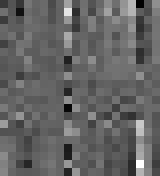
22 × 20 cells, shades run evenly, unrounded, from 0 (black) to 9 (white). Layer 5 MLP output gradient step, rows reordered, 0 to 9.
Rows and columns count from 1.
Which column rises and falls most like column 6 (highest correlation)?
13
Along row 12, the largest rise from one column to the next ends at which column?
10
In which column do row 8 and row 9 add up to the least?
9
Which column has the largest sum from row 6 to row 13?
17
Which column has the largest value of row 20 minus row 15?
18
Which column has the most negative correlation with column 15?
1
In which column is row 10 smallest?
3
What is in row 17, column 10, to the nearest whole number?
5
